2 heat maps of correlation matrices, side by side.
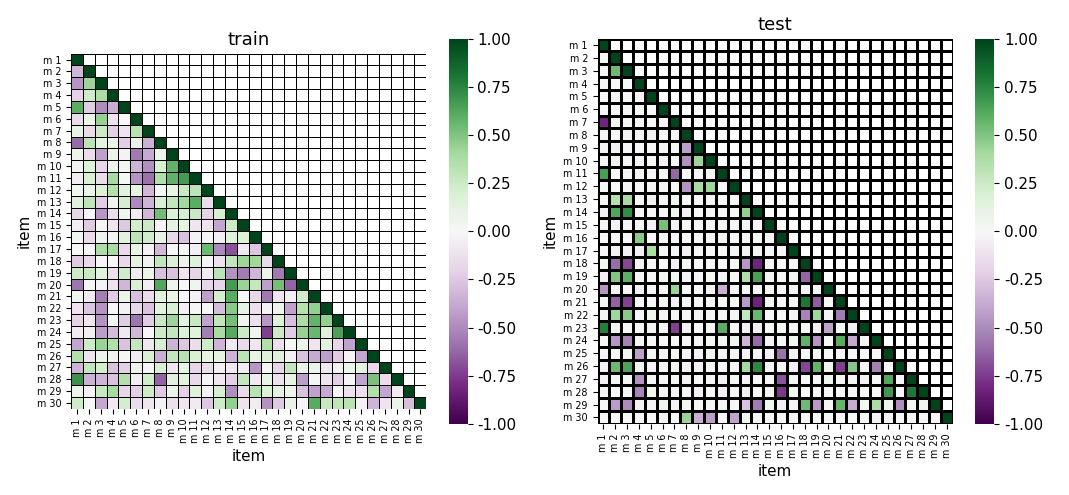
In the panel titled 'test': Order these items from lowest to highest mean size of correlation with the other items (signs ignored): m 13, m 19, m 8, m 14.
m 8, m 13, m 19, m 14
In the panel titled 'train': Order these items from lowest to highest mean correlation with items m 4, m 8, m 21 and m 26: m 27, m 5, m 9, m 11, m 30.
m 5, m 27, m 30, m 9, m 11
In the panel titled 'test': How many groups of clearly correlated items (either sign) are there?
6
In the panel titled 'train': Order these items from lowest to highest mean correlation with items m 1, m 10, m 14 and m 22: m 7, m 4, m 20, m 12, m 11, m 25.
m 7, m 25, m 4, m 12, m 20, m 11
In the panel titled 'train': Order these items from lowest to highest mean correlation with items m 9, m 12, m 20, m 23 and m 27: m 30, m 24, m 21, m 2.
m 30, m 2, m 21, m 24
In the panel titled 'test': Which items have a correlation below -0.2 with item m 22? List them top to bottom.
m 18, m 21, m 24, m 29
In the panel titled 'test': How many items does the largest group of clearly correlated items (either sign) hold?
11
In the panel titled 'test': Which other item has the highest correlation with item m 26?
m 14
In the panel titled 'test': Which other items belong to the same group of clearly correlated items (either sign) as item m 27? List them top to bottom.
m 4, m 16, m 25, m 28
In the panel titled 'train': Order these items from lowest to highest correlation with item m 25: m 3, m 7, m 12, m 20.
m 7, m 20, m 12, m 3
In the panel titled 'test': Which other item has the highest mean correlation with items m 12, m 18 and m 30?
m 21
